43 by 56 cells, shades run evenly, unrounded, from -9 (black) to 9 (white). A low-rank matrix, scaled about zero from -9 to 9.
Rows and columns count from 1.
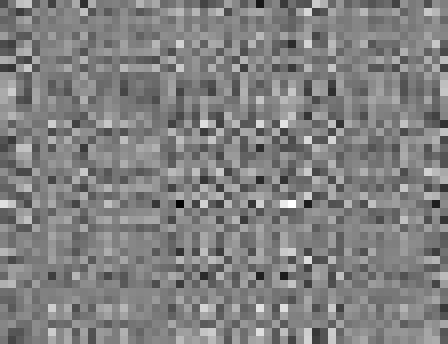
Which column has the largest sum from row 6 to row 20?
36
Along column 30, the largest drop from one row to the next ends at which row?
17
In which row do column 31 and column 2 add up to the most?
12
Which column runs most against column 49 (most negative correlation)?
10
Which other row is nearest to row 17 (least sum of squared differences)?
41
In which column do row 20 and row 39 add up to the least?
56
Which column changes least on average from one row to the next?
6
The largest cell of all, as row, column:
26, 37
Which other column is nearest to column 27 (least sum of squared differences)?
42
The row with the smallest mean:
1
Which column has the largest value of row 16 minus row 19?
33
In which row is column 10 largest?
35
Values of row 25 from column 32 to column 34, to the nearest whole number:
3 3 2
